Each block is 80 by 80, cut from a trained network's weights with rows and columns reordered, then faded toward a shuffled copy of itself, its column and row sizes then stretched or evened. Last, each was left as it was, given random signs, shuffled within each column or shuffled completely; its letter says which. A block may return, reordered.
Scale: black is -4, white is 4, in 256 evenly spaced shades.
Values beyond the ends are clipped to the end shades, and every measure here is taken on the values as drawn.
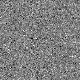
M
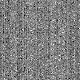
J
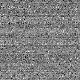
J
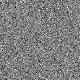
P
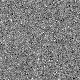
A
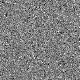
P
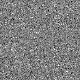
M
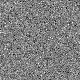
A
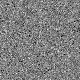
A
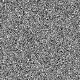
P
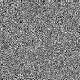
J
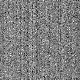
J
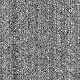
J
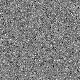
A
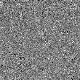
M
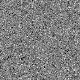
P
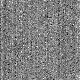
P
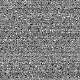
J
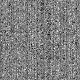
J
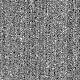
P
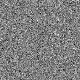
P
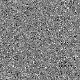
M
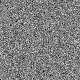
A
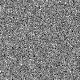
A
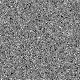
A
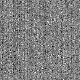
J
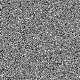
A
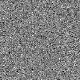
J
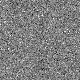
A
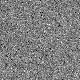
A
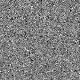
M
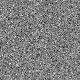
A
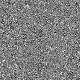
P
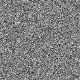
P
